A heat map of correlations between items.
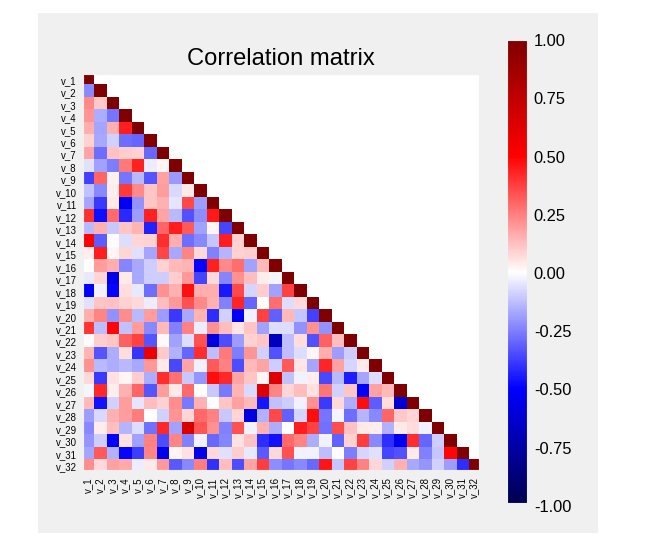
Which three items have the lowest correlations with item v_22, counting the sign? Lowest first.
v_16, v_11, v_25
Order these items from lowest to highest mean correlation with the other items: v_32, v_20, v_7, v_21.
v_20, v_32, v_21, v_7
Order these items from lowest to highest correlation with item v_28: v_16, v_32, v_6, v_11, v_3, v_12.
v_32, v_12, v_6, v_3, v_11, v_16
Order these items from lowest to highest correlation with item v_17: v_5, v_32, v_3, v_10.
v_3, v_10, v_32, v_5
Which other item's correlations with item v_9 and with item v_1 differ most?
v_18
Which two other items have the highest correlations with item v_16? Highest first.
v_25, v_11
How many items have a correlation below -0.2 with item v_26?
6
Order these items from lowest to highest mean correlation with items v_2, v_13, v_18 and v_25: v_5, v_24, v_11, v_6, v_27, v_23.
v_6, v_23, v_24, v_27, v_5, v_11
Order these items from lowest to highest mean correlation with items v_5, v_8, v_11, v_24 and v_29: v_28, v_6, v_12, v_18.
v_6, v_12, v_28, v_18
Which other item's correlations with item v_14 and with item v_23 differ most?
v_10
